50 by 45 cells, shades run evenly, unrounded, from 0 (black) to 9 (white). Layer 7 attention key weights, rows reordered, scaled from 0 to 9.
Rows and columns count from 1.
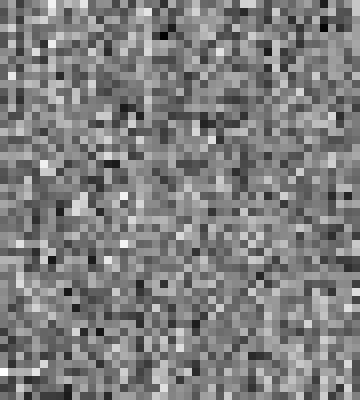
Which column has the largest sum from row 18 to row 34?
18
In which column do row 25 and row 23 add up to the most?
4
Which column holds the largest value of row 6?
7
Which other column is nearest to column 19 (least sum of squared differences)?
35
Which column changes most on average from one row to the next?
16
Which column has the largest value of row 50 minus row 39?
10
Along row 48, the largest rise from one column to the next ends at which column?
41
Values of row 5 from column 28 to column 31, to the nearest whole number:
3 3 2 4
